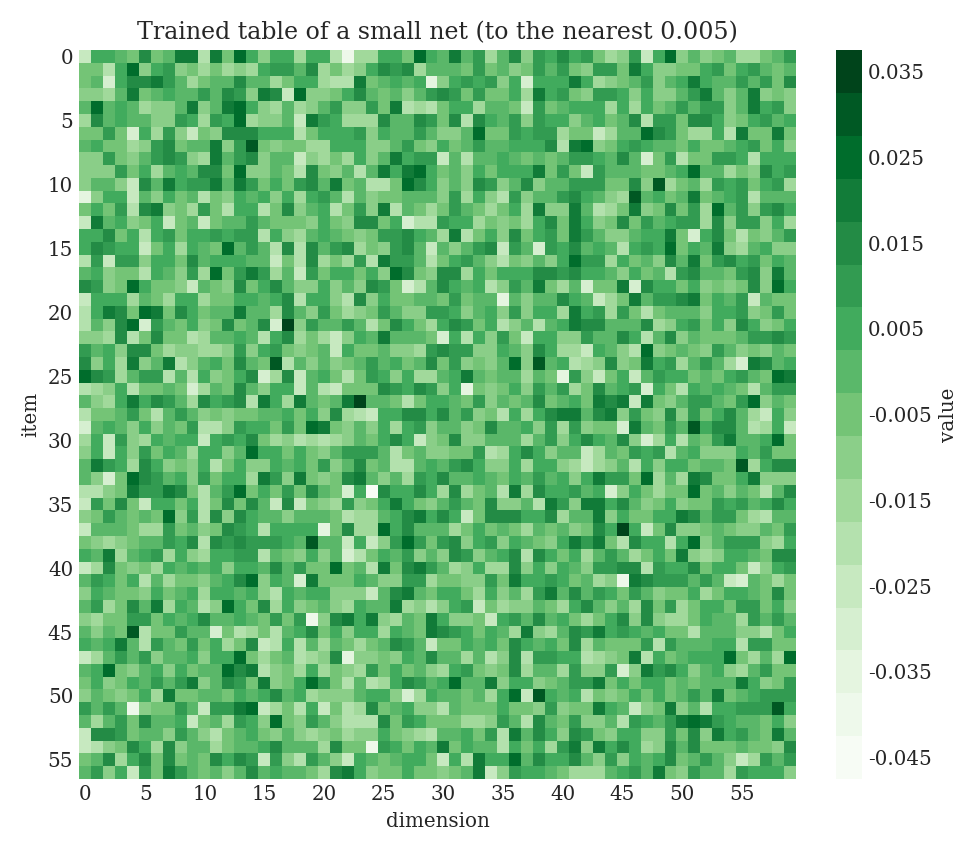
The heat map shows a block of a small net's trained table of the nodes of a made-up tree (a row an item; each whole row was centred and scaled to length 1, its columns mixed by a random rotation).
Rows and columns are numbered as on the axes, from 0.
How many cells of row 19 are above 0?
23
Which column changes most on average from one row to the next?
47
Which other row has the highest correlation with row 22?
26
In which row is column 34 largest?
49
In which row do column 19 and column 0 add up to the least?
44
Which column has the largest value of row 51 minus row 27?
14
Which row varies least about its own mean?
42
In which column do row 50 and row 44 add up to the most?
38
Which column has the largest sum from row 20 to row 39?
13
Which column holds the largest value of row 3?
18
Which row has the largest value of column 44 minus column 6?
28
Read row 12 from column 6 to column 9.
0.02 -0.01 -0.005 -0.015
